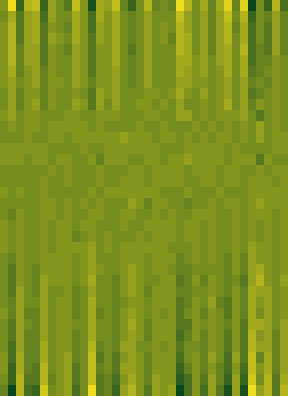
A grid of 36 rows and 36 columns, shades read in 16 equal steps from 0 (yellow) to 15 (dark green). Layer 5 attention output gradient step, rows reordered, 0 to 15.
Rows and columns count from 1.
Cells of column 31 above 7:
22
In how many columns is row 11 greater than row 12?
8
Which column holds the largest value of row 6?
32
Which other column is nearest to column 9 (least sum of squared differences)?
30
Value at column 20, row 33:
7
